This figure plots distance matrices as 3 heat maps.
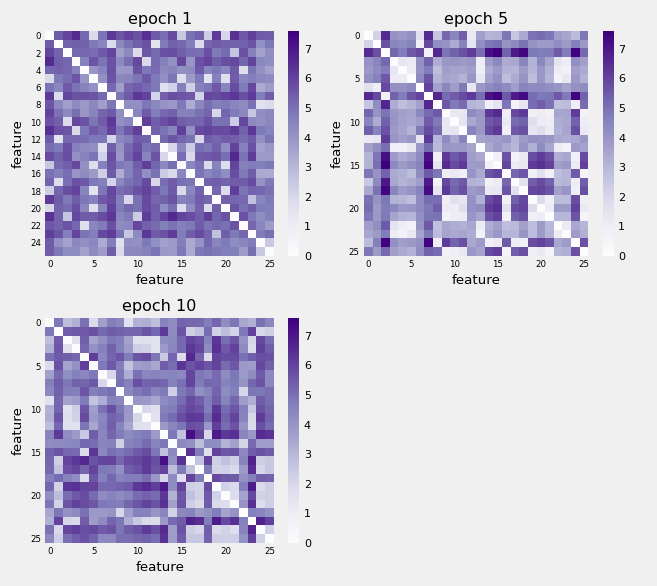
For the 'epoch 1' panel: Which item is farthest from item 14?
21
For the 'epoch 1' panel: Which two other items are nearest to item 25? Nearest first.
8, 24
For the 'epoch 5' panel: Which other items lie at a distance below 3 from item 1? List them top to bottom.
0, 6, 12
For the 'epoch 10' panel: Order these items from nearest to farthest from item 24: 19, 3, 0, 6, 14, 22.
19, 14, 22, 0, 6, 3
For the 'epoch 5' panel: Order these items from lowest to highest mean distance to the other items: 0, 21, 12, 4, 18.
4, 21, 12, 0, 18
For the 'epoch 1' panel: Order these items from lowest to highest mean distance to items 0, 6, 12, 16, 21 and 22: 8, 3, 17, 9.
8, 17, 9, 3
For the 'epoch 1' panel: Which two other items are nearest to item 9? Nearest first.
19, 23
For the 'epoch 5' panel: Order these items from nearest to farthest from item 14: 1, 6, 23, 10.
23, 6, 1, 10
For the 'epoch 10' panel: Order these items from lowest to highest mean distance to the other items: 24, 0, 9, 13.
0, 9, 24, 13
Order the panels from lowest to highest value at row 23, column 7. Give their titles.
epoch 5, epoch 10, epoch 1
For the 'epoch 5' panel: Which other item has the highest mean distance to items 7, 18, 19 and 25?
15
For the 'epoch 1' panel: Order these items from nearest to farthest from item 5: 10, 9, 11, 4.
4, 9, 10, 11
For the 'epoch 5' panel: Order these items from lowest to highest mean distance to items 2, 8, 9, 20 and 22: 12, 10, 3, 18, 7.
10, 3, 12, 7, 18
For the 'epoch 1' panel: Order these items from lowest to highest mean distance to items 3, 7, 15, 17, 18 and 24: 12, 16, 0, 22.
12, 16, 0, 22
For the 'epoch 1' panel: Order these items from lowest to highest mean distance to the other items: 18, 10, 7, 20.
20, 18, 10, 7
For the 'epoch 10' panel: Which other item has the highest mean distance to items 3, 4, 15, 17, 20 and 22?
5
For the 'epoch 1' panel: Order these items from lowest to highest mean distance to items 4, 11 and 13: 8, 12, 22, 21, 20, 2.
22, 8, 20, 12, 2, 21
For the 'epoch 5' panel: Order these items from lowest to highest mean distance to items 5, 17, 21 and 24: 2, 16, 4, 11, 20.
4, 16, 11, 20, 2
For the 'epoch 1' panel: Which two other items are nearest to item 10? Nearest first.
2, 21
